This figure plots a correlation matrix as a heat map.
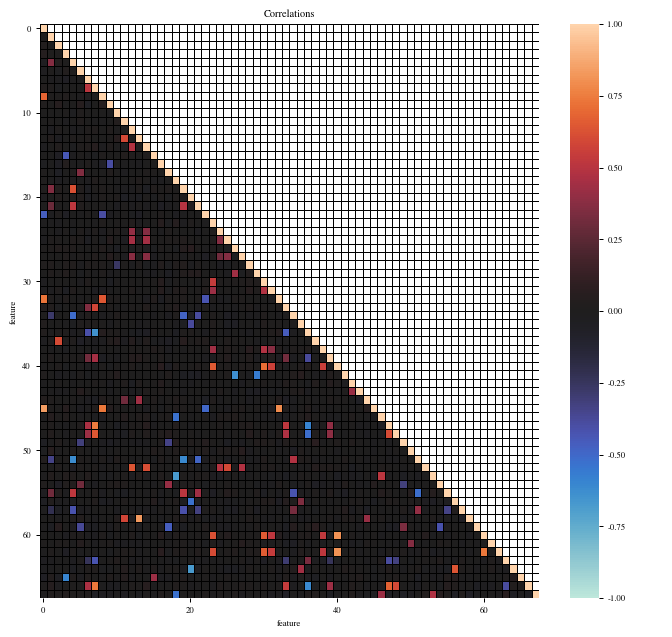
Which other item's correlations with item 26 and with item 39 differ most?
41
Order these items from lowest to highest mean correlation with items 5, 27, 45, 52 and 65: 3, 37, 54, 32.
3, 37, 54, 32
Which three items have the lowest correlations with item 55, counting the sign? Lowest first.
51, 34, 57
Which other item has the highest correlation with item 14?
52
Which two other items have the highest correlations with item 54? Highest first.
17, 5
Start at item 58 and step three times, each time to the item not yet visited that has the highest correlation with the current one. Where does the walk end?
44
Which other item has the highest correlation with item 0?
45
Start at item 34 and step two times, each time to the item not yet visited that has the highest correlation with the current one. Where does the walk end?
57
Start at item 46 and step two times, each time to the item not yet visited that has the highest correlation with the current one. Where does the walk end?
67
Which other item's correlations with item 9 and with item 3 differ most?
65
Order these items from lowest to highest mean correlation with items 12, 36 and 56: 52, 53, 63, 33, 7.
7, 33, 53, 63, 52
